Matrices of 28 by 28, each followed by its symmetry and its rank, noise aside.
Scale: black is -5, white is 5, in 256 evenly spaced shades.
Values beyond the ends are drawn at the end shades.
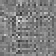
no symmetry, rank three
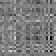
no symmetry, rank two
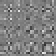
symmetric, rank three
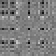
symmetric, rank one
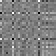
symmetric, rank one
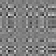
no symmetry, rank one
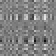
no symmetry, rank one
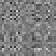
no symmetry, rank three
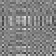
no symmetry, rank two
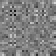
symmetric, rank three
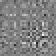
symmetric, rank three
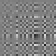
symmetric, rank one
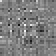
symmetric, rank three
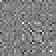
symmetric, rank three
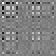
symmetric, rank one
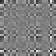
symmetric, rank one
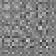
symmetric, rank three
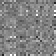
symmetric, rank three
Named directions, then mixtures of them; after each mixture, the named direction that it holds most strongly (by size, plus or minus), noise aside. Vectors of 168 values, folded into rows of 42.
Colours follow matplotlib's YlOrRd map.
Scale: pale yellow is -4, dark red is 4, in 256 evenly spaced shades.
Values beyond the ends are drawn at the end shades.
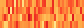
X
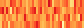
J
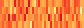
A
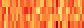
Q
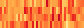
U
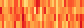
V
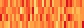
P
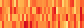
A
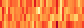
Q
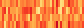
Q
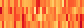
V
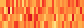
X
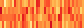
V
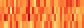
X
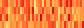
P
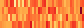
A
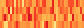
X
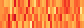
A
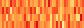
J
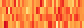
Q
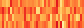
Q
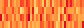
P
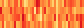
V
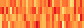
J
